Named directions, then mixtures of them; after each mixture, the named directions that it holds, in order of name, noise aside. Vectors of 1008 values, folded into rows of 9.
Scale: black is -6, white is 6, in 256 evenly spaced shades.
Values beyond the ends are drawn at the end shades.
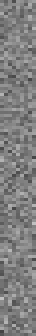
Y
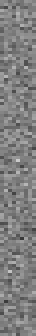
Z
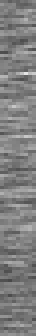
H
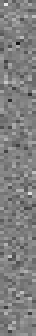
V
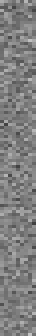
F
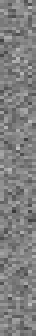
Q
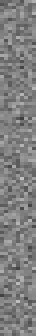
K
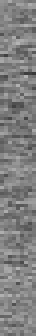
H, K.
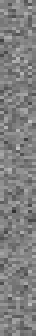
Q.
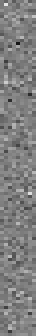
V.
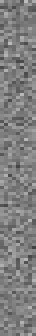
F, K.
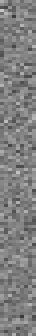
F, Q, Z.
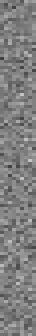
F, K.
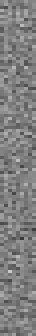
Z.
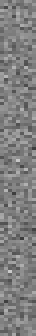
Z.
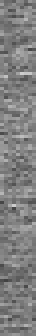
H, Q, Y.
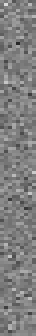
V.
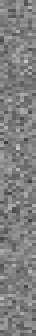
Q, Y.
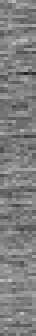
H.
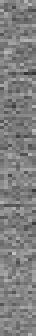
F, H.
